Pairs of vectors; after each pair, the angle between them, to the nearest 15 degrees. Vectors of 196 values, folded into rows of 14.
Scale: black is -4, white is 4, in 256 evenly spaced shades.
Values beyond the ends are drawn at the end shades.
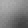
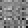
75 degrees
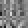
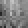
45 degrees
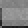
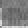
165 degrees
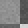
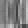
120 degrees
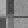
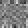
90 degrees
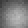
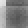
135 degrees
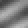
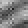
150 degrees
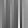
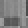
75 degrees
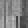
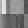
75 degrees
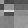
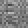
120 degrees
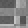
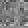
60 degrees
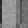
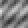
105 degrees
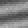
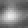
120 degrees
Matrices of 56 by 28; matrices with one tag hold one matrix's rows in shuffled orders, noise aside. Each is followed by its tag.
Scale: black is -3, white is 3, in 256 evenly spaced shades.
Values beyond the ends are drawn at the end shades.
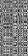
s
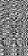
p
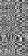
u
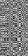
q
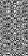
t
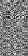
t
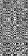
t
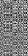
s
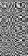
u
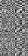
u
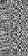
q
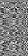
p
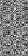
t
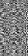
p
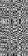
q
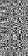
q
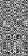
t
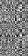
u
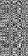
q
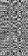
q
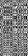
s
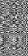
p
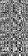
q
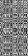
s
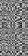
u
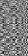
p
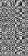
u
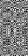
t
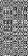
s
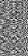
p
